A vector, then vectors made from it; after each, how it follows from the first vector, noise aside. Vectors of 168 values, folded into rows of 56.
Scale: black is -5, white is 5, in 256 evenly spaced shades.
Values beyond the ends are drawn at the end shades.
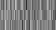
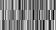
wrapped around, negated, scaled up.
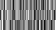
wrapped around, negated, scaled up.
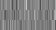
negated, partly zeroed.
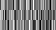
reversed, negated, scaled up.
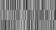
sign-scrambled.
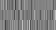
negated, partly zeroed.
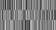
sign-scrambled.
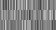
sign-scrambled.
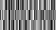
wrapped around, negated, scaled up.
